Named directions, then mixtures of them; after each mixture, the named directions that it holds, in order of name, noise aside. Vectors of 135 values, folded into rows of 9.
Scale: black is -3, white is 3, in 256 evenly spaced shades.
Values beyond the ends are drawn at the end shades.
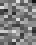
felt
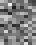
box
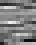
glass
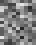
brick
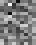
box, felt.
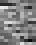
brick, glass.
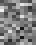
brick.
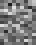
box.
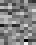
box, glass.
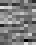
box, glass.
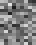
box.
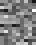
box, felt, glass.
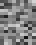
box, felt.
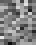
brick, felt.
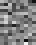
box, glass.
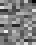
box, felt, glass.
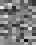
box, felt.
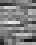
glass.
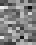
brick, felt, glass.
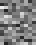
box, brick, glass.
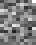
box, brick, felt.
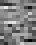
brick, glass.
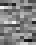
box, brick, glass.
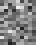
brick, felt.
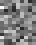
box, brick, felt.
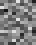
felt.
